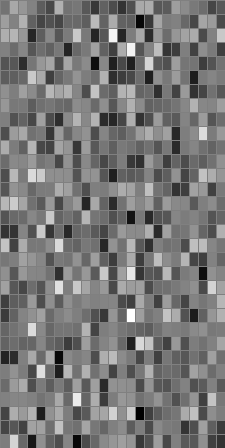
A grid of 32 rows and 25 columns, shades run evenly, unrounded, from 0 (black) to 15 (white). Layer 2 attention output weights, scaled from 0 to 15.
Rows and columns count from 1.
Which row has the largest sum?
21
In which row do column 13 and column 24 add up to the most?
3
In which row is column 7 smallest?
26
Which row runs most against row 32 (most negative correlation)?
22
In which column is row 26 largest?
13
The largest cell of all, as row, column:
23, 15
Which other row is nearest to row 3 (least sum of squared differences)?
8
